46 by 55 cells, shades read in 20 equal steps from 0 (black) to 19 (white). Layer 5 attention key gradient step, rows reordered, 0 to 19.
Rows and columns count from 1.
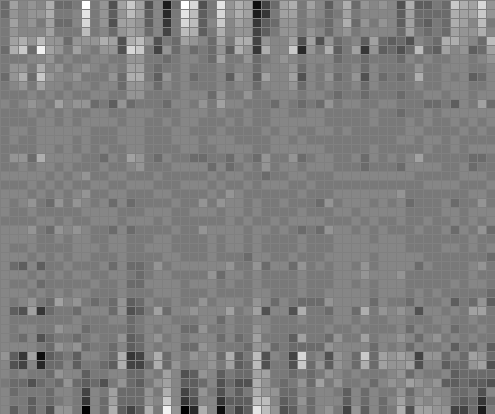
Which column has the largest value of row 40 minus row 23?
34
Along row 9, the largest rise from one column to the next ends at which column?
5
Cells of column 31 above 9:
19
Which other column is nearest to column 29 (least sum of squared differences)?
45
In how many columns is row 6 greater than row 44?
29
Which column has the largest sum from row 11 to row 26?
25
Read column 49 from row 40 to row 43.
11 10 9 11
